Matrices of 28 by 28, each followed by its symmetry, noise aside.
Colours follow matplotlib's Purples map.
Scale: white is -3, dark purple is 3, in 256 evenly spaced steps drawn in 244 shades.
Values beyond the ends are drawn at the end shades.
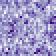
mirrored top to bottom.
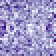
mirrored top to bottom.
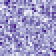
antisymmetric.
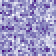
mirrored top to bottom.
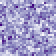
no symmetry.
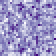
mirrored top to bottom.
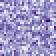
mirrored top to bottom.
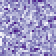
antisymmetric.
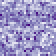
mirrored left to right.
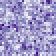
antisymmetric.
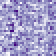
mirrored top to bottom.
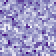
no symmetry.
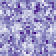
mirrored left to right.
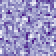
same after a half turn.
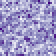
same after a half turn.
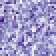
antisymmetric.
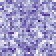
mirrored left to right.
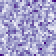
same after a half turn.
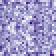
mirrored top to bottom.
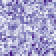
same after a half turn.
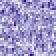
same after a half turn.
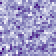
no symmetry.
